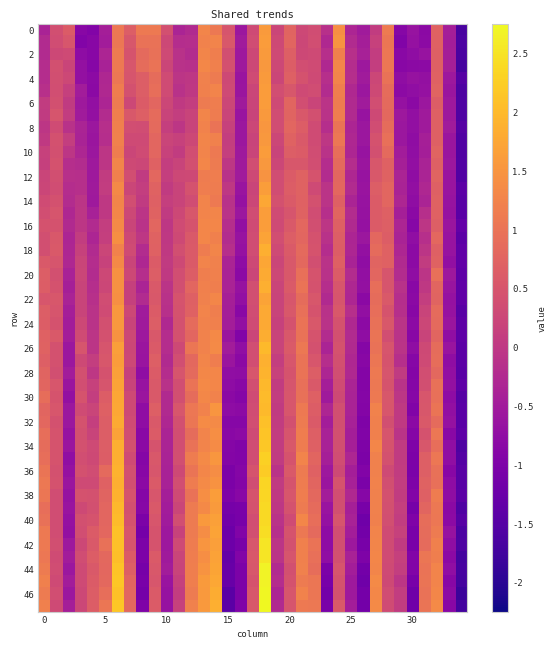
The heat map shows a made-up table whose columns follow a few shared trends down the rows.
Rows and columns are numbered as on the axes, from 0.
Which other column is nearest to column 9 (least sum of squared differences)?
28
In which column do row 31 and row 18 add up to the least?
34
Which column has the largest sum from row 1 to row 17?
18
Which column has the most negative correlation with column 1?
7
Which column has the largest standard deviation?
8
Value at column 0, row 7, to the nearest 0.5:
0
